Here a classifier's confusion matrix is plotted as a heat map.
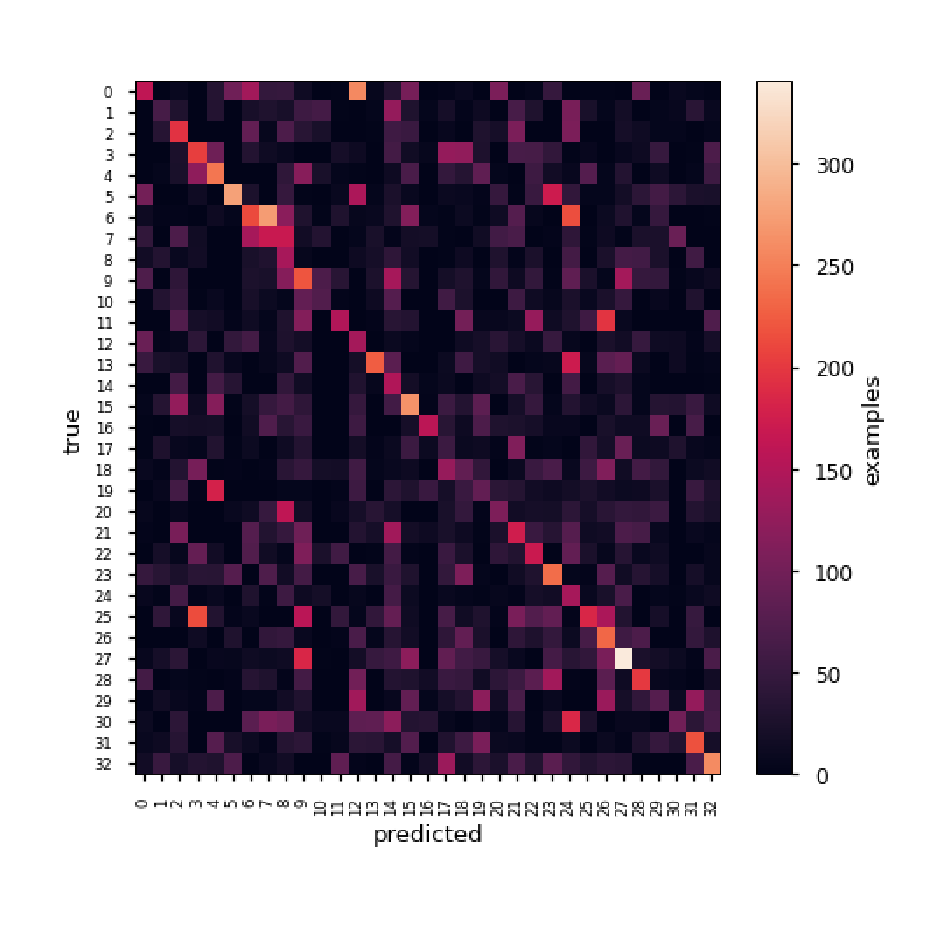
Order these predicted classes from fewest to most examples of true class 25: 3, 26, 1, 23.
1, 23, 26, 3
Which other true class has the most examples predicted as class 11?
32
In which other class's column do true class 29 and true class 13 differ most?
24
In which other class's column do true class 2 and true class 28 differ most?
23
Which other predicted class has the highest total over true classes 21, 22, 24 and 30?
14
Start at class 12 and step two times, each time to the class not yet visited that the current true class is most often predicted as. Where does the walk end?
6
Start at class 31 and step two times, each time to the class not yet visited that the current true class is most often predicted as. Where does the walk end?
4
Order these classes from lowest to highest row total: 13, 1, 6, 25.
1, 13, 6, 25
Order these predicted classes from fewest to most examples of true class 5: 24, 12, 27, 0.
27, 24, 0, 12
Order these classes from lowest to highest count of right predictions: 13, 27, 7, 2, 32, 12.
12, 7, 2, 13, 32, 27
